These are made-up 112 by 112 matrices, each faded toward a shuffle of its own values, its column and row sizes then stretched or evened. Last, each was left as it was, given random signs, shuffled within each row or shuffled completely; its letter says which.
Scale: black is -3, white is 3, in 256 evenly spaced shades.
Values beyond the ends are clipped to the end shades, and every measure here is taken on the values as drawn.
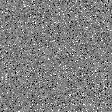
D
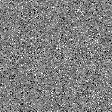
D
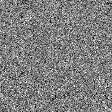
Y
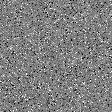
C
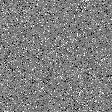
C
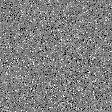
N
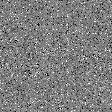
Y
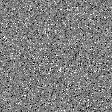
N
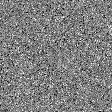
C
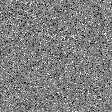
C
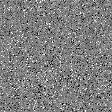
Y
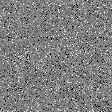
Y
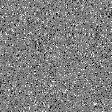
D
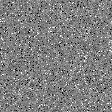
Y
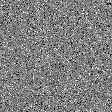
C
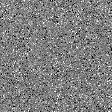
Y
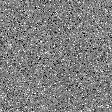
C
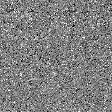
Y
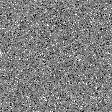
N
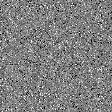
Y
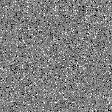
D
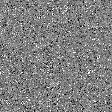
Y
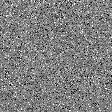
N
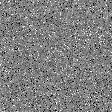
C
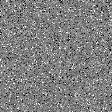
Y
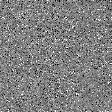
D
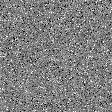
C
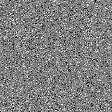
D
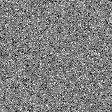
N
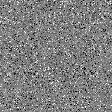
D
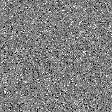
D
